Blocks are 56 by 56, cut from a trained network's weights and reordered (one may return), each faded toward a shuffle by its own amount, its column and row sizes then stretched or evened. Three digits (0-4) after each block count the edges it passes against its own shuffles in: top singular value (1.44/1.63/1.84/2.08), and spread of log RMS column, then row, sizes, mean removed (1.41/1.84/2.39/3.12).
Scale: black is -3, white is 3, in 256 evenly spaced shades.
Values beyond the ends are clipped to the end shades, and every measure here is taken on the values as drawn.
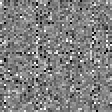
2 3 0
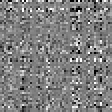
3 4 3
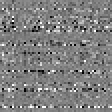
0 1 4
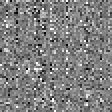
1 3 2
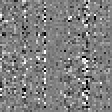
2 4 2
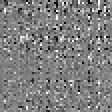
0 3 3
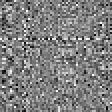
3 2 0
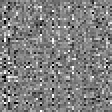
3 3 2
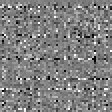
0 3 3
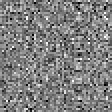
3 2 1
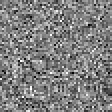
2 0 0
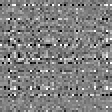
4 2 4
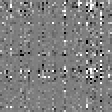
1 4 3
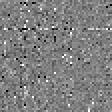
0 2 0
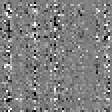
0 4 2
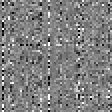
3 4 1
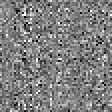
1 3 1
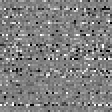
0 1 4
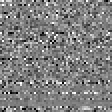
0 0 4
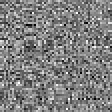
4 0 2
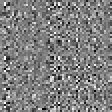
4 3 2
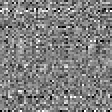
3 0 3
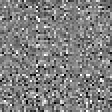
2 3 2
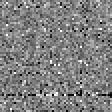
0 0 2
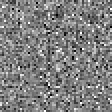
1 2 0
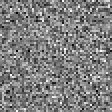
2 0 1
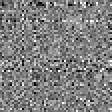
4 1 3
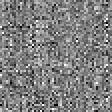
2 2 1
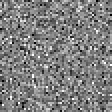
2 1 0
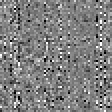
1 4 1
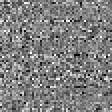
2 0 3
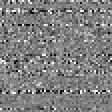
0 0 4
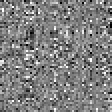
3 4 1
